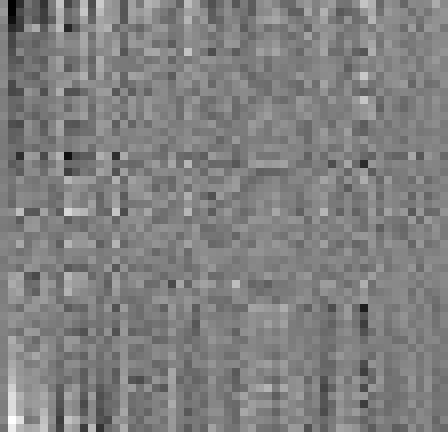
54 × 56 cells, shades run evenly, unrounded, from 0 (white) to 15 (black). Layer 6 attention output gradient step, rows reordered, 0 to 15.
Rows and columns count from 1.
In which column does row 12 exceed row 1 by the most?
46
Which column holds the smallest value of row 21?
24
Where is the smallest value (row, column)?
53, 2
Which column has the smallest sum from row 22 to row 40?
9
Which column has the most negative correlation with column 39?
37
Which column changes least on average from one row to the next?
1
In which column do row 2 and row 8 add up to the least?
13
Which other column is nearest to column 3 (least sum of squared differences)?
6
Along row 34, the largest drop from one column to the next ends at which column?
16
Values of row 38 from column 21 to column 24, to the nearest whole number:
6 7 7 6
